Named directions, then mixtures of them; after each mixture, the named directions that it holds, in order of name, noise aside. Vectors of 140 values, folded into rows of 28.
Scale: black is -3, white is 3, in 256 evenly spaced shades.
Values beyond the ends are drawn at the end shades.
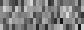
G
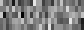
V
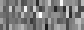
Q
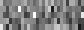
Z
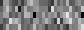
G, Z.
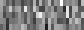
Q, V.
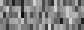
G, V.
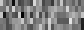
V.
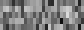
G, V.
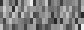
G, V.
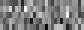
G, Q.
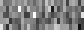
Z.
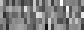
Q, V.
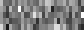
Q, Z.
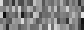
V, Z.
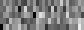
Q, Z.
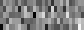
Q, Z.
